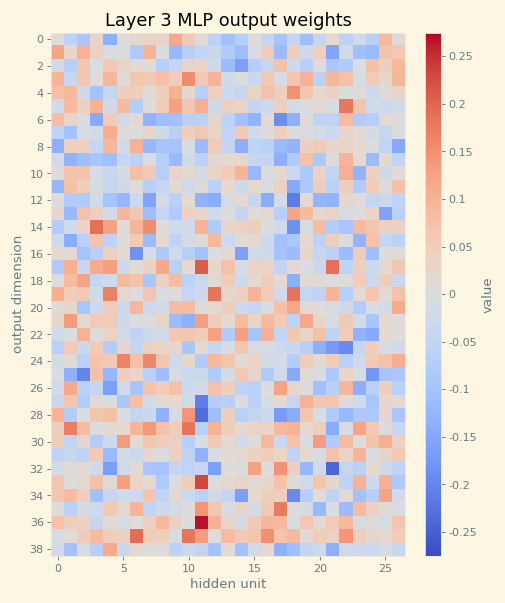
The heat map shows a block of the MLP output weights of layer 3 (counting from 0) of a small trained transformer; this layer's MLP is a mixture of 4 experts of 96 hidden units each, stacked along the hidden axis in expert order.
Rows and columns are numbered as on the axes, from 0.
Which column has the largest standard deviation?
11
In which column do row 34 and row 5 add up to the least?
18
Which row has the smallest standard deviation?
7
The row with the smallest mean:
12
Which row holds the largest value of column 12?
19
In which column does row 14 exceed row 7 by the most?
3
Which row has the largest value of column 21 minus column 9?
17
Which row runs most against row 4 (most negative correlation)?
14
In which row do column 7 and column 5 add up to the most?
24
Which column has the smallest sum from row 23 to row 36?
21
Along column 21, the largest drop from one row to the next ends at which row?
32
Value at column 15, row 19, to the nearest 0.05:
0.1
